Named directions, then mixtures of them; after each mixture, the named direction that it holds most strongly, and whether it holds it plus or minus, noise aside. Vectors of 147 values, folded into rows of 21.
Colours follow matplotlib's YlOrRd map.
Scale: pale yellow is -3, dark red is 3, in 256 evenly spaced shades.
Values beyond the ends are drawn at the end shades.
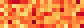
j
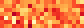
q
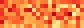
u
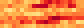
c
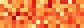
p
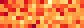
p, minus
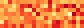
u, minus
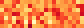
q, plus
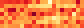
c, minus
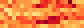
c, plus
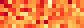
p, minus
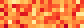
j, minus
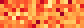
p, minus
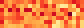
u, plus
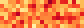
p, plus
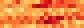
c, plus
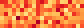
p, minus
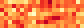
j, minus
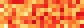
j, plus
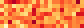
j, plus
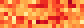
c, plus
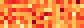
j, plus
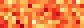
q, plus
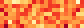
j, minus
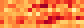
c, plus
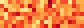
p, plus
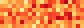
p, plus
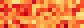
j, minus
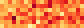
p, plus
